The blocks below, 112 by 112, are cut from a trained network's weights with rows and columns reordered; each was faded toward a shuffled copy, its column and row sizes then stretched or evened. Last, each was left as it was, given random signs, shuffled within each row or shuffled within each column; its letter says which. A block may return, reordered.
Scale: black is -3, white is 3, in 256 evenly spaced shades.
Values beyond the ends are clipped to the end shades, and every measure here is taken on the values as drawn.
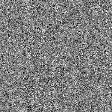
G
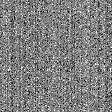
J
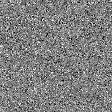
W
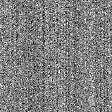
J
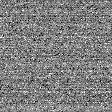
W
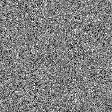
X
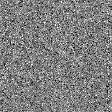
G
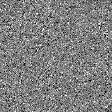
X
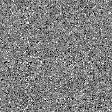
G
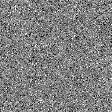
G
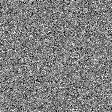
W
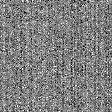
J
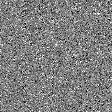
X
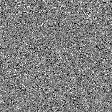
W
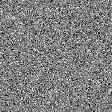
W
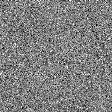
W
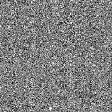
J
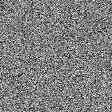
W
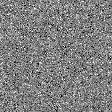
W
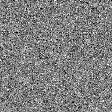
W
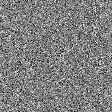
X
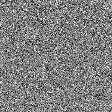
G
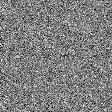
G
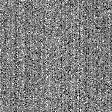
X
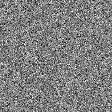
X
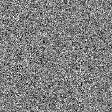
X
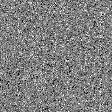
X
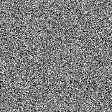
G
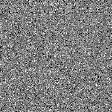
G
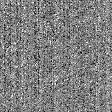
X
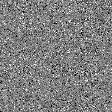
G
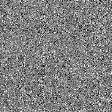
G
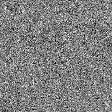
X
